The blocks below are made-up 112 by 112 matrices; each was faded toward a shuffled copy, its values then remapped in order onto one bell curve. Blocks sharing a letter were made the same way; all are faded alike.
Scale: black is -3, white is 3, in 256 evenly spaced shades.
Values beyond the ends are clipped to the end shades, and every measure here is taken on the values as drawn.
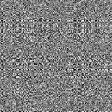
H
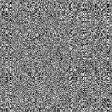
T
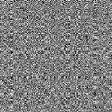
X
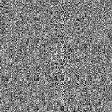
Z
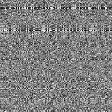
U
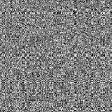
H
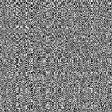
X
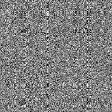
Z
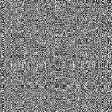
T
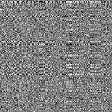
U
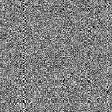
Z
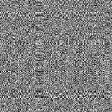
H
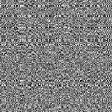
U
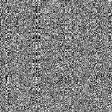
Z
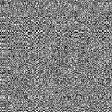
H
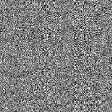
Z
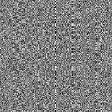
T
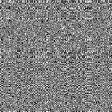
H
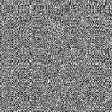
X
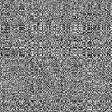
U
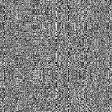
T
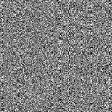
Z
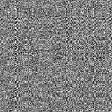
X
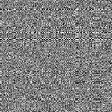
U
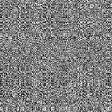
H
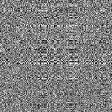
H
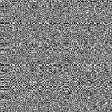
U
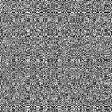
U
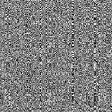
T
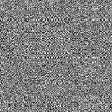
H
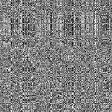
X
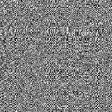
X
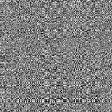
U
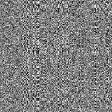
T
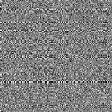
U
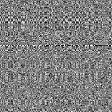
U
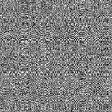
H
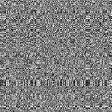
U
